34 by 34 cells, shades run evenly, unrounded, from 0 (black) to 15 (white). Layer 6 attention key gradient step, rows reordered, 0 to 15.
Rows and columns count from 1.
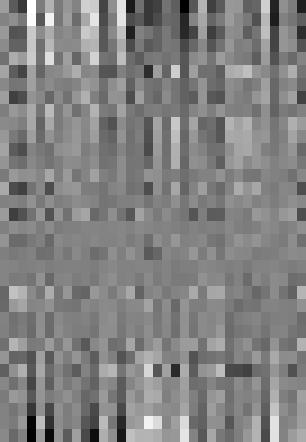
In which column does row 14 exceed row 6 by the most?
17
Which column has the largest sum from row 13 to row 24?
27
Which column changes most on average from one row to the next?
2
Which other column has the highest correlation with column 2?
3
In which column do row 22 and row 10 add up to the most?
20
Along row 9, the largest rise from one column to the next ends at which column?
6
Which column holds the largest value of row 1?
4
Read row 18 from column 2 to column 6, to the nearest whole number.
8 8 8 7 8
